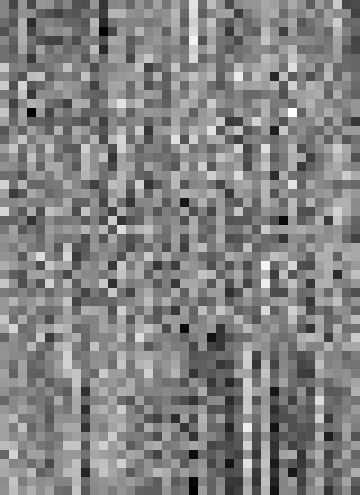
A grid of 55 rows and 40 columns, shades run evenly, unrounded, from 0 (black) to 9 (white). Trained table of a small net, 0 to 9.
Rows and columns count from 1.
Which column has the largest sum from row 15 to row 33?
30
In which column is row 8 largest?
33
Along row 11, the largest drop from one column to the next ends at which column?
4
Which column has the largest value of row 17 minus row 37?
21
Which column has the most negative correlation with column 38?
9
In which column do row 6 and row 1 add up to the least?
12
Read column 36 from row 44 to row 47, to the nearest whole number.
6 8 6 7
